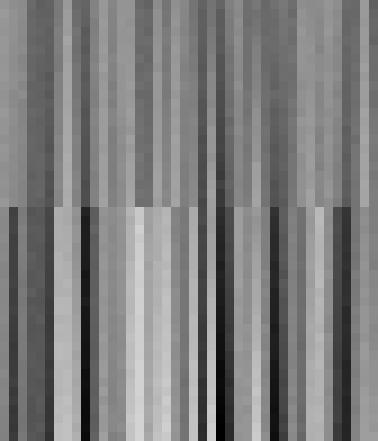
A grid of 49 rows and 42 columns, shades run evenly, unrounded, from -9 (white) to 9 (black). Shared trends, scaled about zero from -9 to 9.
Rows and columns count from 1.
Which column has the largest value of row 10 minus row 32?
16
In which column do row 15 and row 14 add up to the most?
25
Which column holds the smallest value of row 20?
8
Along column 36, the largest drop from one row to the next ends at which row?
24
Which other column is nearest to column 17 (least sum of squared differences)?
9
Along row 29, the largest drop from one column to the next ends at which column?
7
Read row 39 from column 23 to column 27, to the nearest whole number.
5 -4 8 5 -2
